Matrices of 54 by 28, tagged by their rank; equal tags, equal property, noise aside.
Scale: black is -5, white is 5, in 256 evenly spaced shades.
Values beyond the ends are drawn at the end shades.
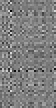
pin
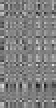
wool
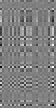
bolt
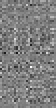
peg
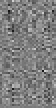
peg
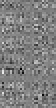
peg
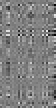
wool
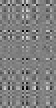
bolt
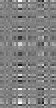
bolt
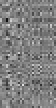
peg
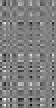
bolt
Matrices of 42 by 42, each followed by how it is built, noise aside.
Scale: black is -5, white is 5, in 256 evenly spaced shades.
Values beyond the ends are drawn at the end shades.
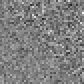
upper triangular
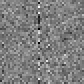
uneven columns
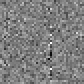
uneven columns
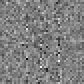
uneven columns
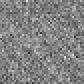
Toeplitz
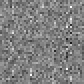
uneven columns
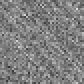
Toeplitz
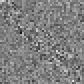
banded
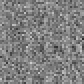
blocks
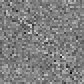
banded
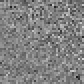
upper triangular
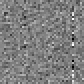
uneven columns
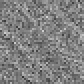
Toeplitz
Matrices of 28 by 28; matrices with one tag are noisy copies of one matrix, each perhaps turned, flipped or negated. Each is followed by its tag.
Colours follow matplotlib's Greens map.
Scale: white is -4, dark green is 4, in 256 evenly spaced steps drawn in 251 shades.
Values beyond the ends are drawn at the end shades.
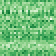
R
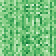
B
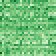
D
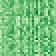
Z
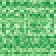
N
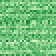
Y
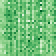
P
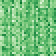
D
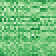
Z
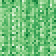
D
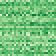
Y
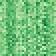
R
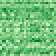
N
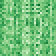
B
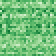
N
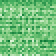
P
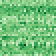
R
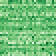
D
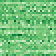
Y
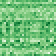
N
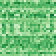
N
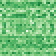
N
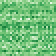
B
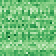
R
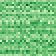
Y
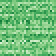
Y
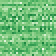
B
